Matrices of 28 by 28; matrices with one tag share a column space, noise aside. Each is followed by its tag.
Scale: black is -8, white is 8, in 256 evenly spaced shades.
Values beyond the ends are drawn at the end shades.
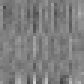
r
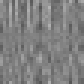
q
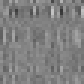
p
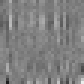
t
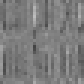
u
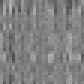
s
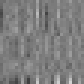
r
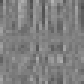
q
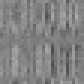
u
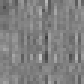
s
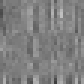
r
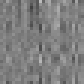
q
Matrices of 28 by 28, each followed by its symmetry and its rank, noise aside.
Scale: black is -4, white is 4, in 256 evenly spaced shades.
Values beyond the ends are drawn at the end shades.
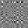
no symmetry, rank two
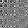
symmetric, rank two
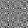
antisymmetric, rank two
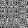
no symmetry, rank three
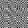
antisymmetric, rank two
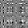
antisymmetric, rank two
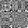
symmetric, rank two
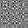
antisymmetric, rank two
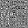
antisymmetric, rank four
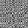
no symmetry, rank four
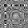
symmetric, rank two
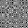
symmetric, rank three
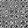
symmetric, rank three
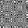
no symmetry, rank three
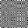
no symmetry, rank two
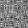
no symmetry, rank four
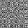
antisymmetric, rank four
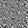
antisymmetric, rank four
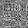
symmetric, rank three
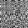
antisymmetric, rank four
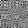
no symmetry, rank three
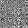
no symmetry, rank four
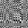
no symmetry, rank two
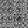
symmetric, rank four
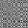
antisymmetric, rank two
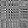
no symmetry, rank two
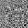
no symmetry, rank four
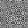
antisymmetric, rank two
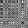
symmetric, rank two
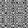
no symmetry, rank three
